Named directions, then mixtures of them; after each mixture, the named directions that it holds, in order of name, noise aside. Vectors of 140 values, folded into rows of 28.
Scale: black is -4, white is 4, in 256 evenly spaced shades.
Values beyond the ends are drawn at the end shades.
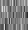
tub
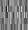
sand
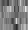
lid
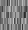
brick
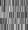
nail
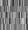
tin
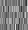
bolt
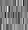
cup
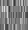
cup, tub.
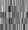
brick, nail, tub.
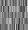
bolt.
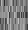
nail, tin, tub.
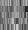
bolt, brick, lid.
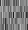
nail, tub.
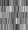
lid, nail.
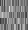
nail.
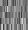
brick, cup, tin.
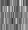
cup, lid.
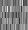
bolt, cup, lid.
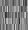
bolt, cup, tin.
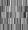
brick.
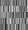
bolt, nail, tub.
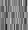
bolt, sand.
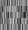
brick.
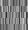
bolt, tin, tub.
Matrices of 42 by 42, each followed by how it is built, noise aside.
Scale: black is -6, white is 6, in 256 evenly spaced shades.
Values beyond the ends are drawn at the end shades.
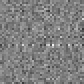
low rank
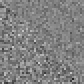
lower triangular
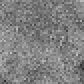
smooth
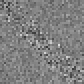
banded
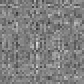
low rank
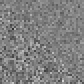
lower triangular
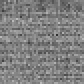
blocks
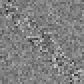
banded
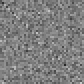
diagonal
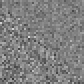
lower triangular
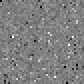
sparse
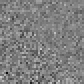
lower triangular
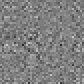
low rank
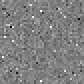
sparse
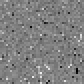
sparse
